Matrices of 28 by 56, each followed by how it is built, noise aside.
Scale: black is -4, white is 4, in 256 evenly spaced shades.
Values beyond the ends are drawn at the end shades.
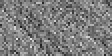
Toeplitz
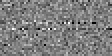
uneven rows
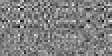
low rank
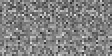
repeating columns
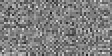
blocks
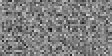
blocks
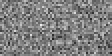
blocks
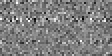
uneven rows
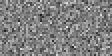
noise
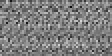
repeating columns
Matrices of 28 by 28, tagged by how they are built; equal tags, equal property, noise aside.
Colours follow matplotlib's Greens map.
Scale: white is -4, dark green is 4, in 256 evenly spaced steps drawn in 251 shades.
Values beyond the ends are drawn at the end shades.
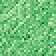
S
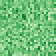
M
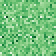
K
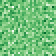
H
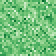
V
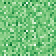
M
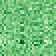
M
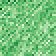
S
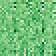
M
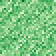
S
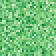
H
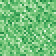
V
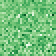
K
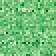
K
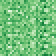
H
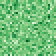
M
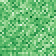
S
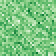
V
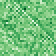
V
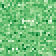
K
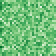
H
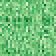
M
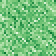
V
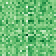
M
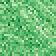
V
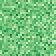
H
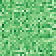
M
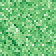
V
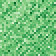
S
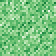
S
